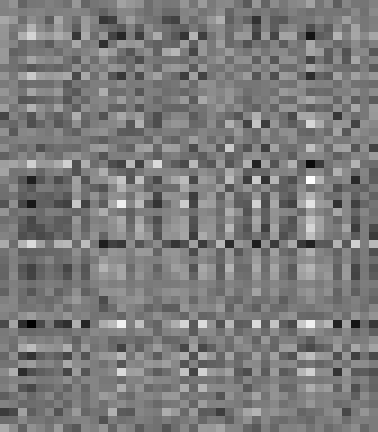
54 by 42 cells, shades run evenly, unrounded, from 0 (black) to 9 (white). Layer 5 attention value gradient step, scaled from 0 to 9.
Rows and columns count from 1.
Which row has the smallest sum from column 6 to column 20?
31
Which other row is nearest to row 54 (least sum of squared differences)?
12
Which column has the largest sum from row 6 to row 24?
35
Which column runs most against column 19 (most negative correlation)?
25
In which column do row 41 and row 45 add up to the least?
4
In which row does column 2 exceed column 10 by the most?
41
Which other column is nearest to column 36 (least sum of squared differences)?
24
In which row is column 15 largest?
21
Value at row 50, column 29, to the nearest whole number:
6
